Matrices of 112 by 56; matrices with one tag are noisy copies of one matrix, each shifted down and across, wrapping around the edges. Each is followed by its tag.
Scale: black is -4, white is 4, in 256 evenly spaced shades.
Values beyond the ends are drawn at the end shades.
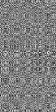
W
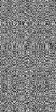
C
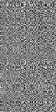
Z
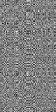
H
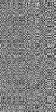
H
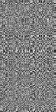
Z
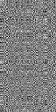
H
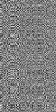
H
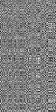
H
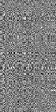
Z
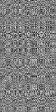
W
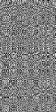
W
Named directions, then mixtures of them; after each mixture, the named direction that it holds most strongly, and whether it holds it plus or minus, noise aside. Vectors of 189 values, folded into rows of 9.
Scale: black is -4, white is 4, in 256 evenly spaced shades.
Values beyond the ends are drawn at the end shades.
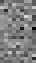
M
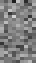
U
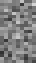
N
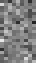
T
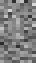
U, plus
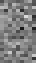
M, plus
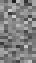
U, plus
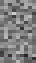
N, plus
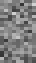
N, plus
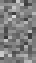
U, plus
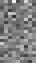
U, minus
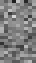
U, plus
